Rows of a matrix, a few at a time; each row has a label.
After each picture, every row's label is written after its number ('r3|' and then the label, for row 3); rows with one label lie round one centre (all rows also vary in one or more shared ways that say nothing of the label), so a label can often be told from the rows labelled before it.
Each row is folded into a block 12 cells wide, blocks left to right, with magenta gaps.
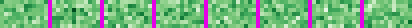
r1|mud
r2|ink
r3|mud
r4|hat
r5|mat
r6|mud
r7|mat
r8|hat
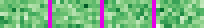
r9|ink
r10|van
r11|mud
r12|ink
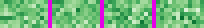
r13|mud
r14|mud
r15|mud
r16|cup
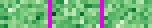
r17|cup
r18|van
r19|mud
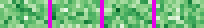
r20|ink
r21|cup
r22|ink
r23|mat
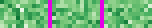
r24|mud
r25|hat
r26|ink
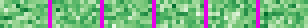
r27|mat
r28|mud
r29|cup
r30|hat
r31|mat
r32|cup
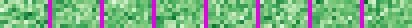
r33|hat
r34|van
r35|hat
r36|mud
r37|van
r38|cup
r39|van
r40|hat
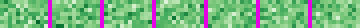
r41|mud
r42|van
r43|hat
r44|hat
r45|mat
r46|cup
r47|mud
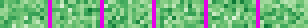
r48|mud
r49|hat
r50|ink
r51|hat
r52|mat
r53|ink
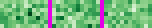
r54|ink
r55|mat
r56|hat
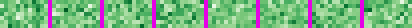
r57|mat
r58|mud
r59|mat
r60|cup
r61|hat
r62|hat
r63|van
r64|mud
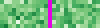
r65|hat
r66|mud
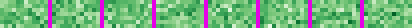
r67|ink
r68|van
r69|mud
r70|mat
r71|mud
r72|cup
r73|hat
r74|hat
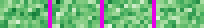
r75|hat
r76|mud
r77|mud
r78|mat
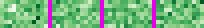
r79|mat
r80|mud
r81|ink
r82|cup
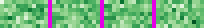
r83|mat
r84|mat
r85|cup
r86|cup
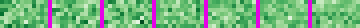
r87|van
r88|ink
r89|mud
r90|van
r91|mat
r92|cup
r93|hat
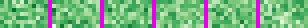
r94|van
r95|ink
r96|van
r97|mud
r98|ink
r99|mat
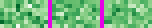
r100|ink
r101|mud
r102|ink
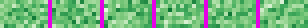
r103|ink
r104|ink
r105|mat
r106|van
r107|hat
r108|hat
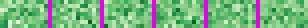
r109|hat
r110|cup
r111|mat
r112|cup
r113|hat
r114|ink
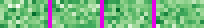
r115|hat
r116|cup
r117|mud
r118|ink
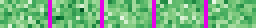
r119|cup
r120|ink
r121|mat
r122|van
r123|cup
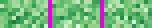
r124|ink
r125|mud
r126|cup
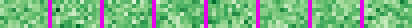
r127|mud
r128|van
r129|cup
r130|mat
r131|mud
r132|cup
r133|ink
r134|mat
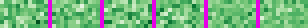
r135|mat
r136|hat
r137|hat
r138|mat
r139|ink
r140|hat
